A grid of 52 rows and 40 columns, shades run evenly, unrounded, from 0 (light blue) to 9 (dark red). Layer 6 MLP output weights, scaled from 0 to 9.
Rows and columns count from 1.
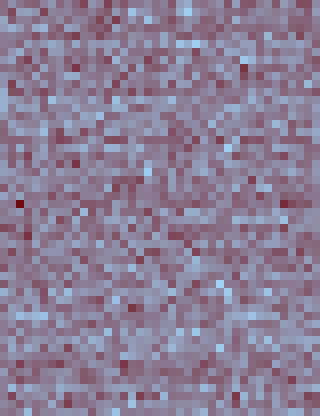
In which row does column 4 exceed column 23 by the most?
8
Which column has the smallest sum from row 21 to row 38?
19
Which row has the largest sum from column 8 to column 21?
18
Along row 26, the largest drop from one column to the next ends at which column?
4
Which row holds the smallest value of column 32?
40
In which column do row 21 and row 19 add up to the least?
29
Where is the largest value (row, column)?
26, 3
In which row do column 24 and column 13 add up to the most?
5
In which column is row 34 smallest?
17
